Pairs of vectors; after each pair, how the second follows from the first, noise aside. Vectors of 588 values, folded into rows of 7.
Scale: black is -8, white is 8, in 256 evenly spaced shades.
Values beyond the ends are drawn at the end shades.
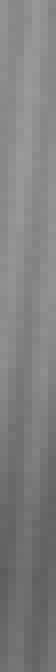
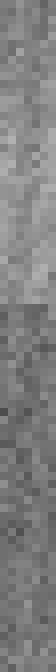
wrapped around, negated.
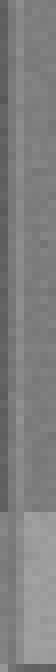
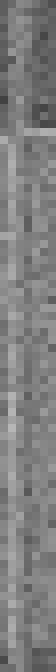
wrapped around, negated.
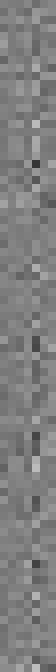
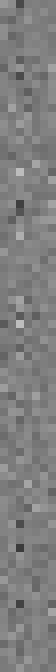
reversed, negated, partly zeroed.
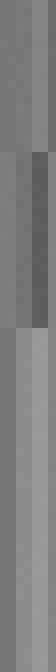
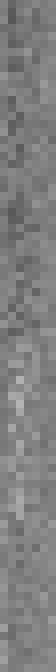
reversed, negated, partly zeroed.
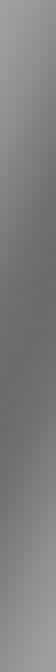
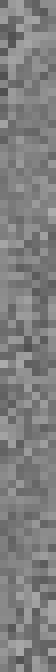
sign-scrambled.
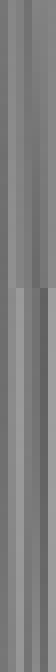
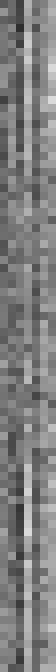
wrapped around, scaled up.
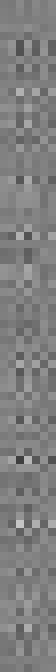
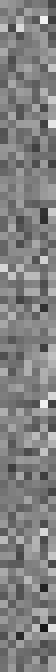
wrapped around, scaled up.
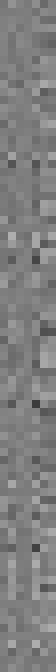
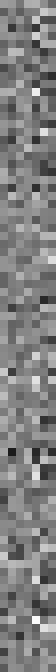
wrapped around, negated, scaled up.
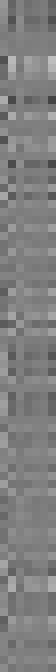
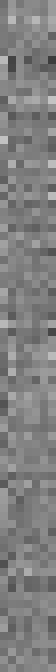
negated.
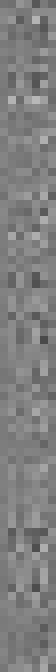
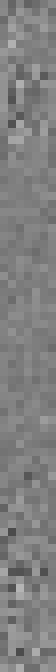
reversed, negated, partly zeroed.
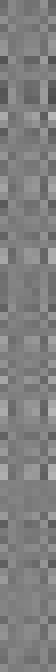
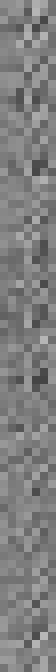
wrapped around, negated.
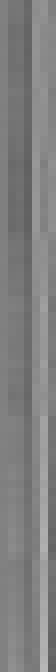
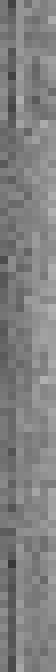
wrapped around, negated.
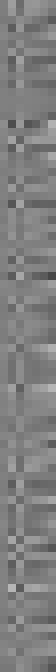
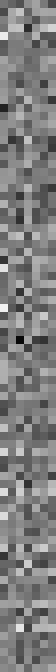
wrapped around, negated, scaled up.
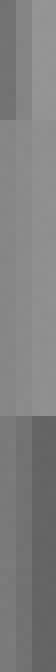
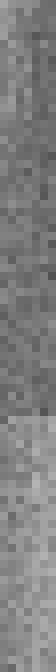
negated.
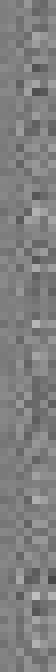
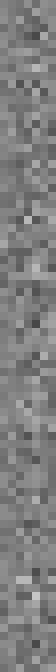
sign-scrambled.
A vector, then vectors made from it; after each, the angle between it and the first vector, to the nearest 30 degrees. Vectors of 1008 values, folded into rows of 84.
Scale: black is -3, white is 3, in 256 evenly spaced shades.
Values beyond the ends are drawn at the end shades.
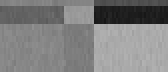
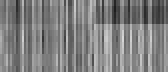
60 degrees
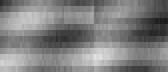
90 degrees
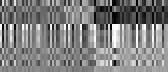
60 degrees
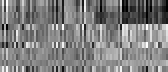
60 degrees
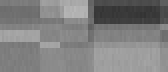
30 degrees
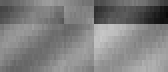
30 degrees
